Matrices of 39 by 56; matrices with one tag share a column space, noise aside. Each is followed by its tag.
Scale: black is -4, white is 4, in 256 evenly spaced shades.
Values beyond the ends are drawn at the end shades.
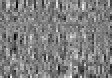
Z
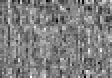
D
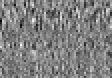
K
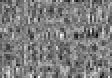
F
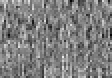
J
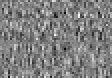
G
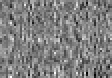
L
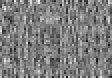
D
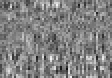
Z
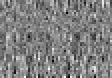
Z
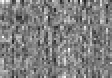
D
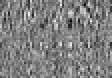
K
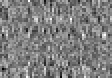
F
